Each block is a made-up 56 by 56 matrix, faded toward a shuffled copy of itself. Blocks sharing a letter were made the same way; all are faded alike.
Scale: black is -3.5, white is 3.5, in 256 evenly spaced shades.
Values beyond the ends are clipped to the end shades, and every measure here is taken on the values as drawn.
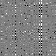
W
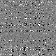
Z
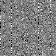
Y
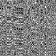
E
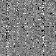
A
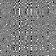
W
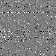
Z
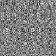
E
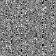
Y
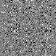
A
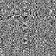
E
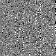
Y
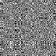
E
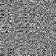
E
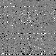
Z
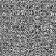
E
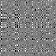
W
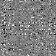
A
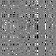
W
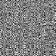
E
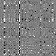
W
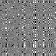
W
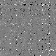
Z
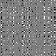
W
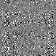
A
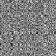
E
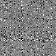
A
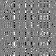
W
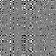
W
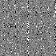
A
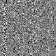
Y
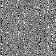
Y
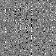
A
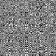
E
